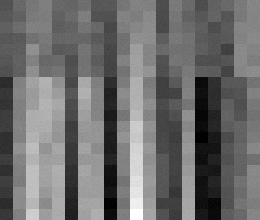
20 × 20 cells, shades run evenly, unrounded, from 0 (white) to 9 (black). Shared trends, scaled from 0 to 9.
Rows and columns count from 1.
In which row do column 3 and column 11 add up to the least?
20
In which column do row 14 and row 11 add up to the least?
11
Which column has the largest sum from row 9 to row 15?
16
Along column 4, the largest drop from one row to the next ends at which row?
8
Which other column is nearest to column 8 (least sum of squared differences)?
15
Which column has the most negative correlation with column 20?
4
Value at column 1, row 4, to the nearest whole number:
6
